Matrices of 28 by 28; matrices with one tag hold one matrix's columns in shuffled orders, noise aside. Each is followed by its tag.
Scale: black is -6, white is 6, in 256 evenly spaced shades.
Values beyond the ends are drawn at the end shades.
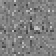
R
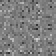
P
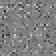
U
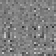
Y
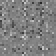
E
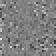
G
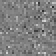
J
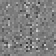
G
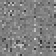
G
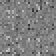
P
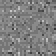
P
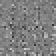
Y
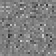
U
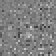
Y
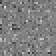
P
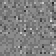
J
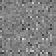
P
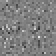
R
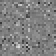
G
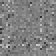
G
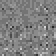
Y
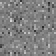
J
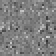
R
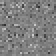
U
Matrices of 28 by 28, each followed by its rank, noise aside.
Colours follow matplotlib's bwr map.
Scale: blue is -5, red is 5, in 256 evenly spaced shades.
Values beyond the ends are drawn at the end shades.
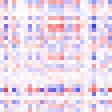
two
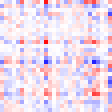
two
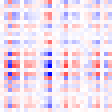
one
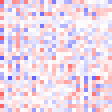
four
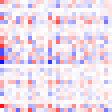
two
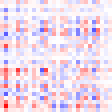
two
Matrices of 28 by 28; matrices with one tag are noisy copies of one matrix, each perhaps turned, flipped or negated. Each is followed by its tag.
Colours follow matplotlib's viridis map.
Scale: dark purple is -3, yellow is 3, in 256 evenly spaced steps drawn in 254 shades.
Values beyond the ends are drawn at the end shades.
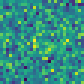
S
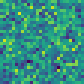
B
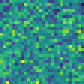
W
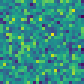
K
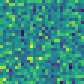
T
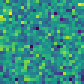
W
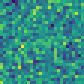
S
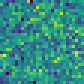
B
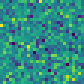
K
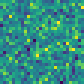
K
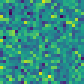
K
